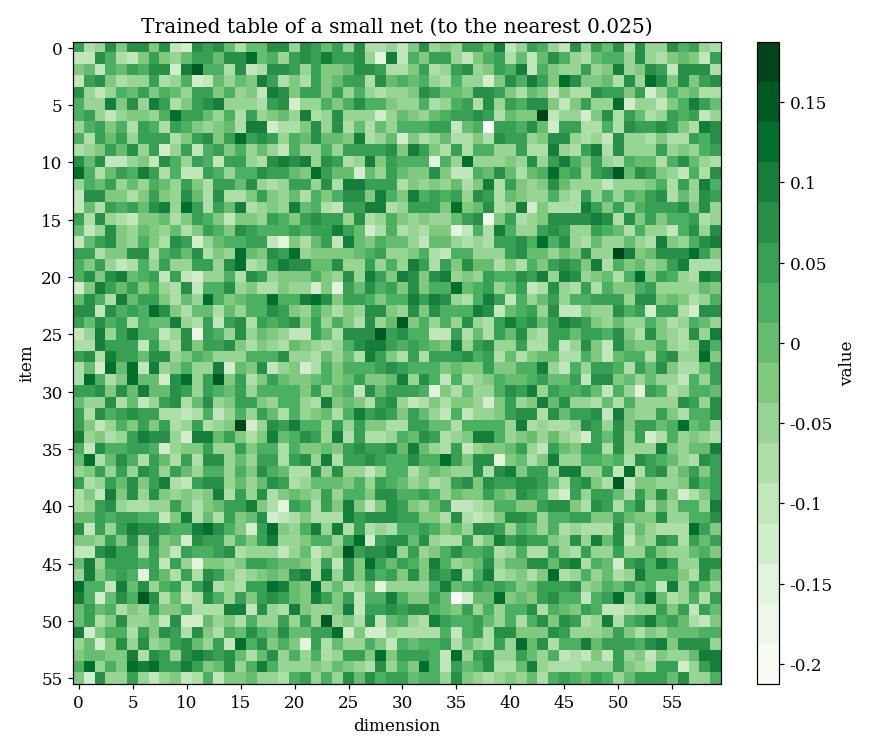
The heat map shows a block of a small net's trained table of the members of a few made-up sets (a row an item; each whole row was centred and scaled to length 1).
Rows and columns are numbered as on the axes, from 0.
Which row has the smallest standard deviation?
55
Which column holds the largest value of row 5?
50
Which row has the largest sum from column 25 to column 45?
20
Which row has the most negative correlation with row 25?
6
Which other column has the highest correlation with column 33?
52
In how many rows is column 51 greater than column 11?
26
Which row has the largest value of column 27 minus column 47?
45
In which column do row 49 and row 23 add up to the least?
57
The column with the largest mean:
7
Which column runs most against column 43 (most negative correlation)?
31
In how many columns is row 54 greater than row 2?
22
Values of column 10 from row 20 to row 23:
-0.1 0.075 0 -0.075
